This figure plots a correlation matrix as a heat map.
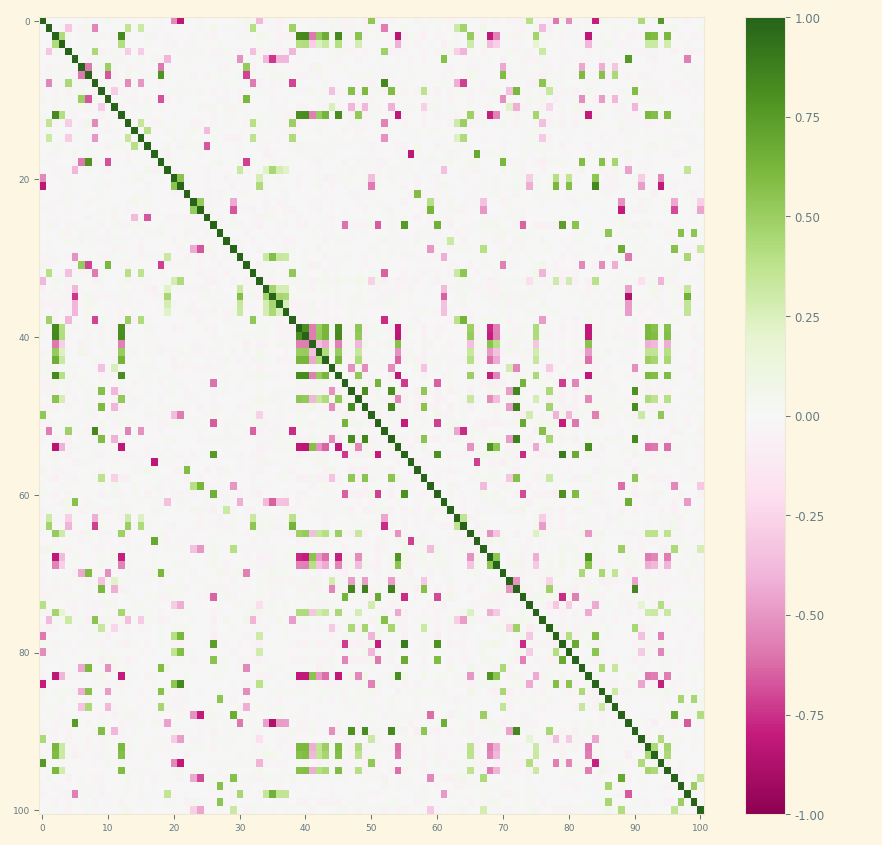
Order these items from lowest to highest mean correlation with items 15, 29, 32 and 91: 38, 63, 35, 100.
35, 100, 63, 38
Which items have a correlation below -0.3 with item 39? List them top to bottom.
41, 54, 68, 69, 83
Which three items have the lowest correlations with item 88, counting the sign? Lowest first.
24, 59, 23
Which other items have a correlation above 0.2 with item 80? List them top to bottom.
20, 21, 33, 78, 84
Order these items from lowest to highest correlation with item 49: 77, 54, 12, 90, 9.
12, 54, 77, 9, 90
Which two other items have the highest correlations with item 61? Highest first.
89, 5
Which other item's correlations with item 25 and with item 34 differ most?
16
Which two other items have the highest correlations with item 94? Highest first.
0, 50
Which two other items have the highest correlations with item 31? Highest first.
10, 6
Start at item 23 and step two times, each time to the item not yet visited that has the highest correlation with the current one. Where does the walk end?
59
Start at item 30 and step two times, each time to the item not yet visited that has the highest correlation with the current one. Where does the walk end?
98
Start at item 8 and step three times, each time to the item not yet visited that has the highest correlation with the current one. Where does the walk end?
4
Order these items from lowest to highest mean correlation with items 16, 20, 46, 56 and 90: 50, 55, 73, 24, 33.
55, 50, 24, 33, 73
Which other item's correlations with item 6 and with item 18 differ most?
7
